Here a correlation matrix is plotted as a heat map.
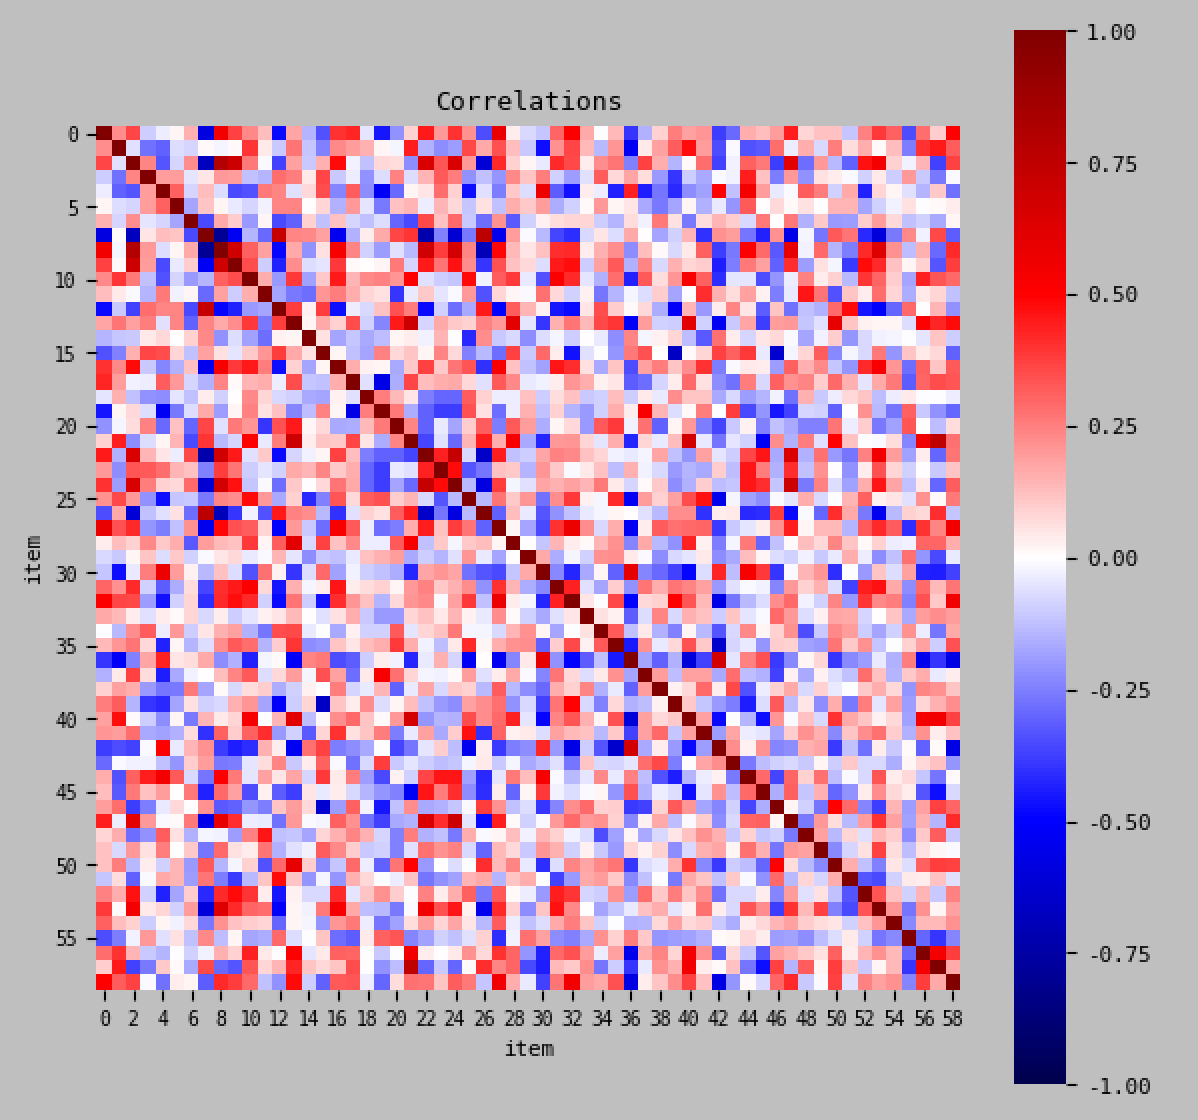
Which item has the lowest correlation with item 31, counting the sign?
12
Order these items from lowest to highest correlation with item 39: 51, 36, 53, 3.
3, 51, 36, 53
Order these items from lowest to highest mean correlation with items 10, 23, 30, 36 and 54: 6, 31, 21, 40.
40, 21, 6, 31
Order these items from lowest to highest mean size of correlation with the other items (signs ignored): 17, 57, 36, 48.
48, 17, 57, 36
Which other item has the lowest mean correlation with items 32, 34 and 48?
42
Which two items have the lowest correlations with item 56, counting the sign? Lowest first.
36, 30
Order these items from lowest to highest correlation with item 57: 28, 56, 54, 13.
54, 28, 13, 56
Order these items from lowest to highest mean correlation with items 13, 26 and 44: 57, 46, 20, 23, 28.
46, 23, 57, 20, 28
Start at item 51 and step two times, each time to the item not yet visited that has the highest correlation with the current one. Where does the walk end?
7
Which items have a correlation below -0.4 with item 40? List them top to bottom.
30, 36, 42, 45
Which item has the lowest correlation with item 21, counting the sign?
45
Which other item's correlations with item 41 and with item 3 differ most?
25
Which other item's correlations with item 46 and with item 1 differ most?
10
